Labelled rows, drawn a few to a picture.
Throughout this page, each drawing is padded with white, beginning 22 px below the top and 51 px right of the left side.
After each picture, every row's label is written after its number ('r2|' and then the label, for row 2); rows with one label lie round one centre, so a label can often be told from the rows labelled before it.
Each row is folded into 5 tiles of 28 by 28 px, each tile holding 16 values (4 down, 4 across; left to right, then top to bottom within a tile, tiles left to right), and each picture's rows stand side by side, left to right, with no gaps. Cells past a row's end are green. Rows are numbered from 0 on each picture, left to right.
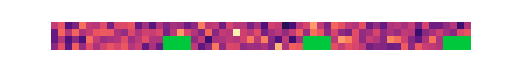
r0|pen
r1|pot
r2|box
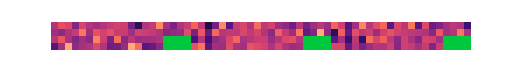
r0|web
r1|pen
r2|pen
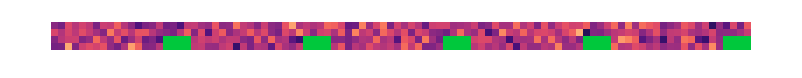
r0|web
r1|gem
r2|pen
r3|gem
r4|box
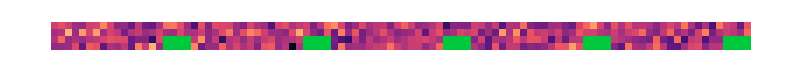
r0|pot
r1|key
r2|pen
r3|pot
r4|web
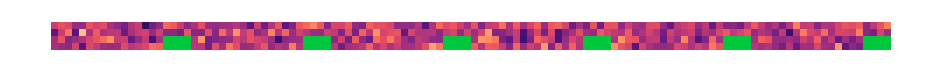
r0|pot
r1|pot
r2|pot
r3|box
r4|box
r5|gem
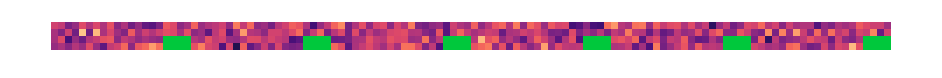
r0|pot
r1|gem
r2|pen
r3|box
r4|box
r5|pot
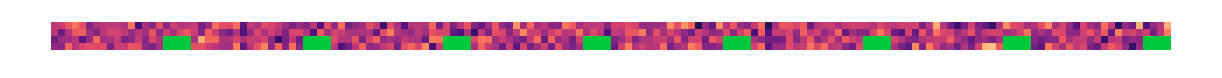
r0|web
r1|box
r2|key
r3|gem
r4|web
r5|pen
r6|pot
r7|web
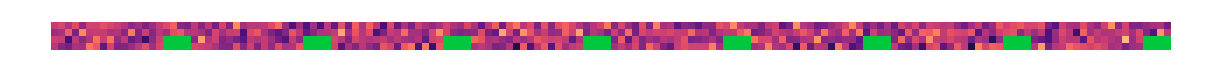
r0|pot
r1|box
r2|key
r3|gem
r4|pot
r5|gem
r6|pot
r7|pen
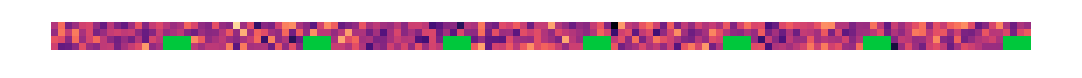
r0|key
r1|gem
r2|box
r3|pen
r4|key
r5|pen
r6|web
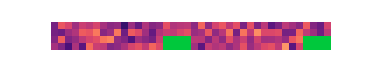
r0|pot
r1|key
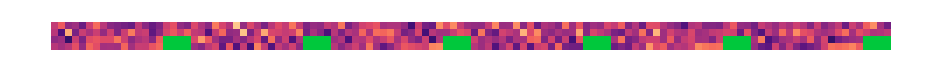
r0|pot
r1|gem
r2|pot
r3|gem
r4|pot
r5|pot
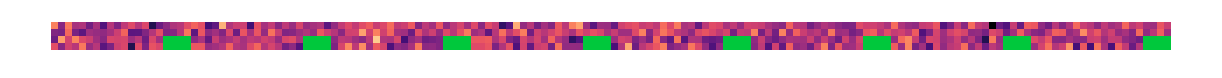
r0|box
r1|pen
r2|web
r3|gem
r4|web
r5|pot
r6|box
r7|gem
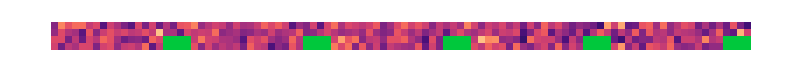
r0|key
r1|box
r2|box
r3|box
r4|pen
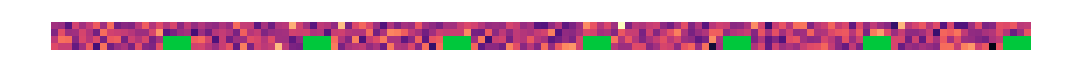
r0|gem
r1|gem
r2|key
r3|pot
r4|key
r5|pen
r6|key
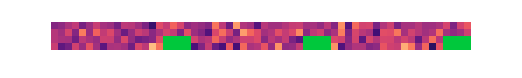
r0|pot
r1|gem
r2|key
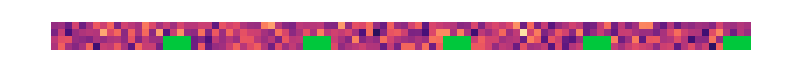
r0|gem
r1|pen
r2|key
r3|gem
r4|key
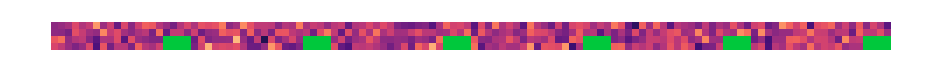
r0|gem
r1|web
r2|pot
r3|key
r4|pen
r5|pen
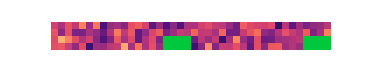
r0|box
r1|web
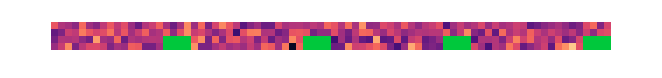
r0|web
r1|key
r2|web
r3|pot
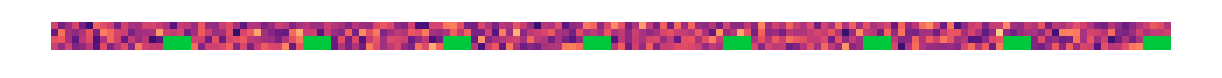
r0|gem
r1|key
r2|pot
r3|pot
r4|pen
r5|key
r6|key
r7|pot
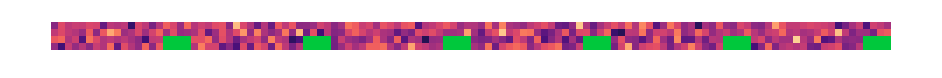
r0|key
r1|gem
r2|web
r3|web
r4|web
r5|web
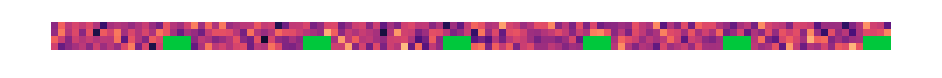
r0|key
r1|web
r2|box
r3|pen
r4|gem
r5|pot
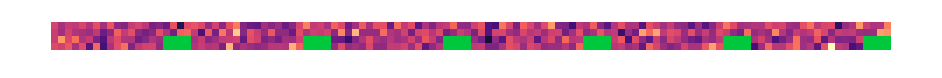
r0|box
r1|pot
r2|pen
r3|pen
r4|pot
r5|web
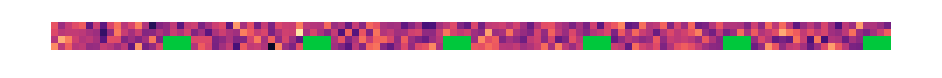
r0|box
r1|gem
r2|pot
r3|box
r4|pen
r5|web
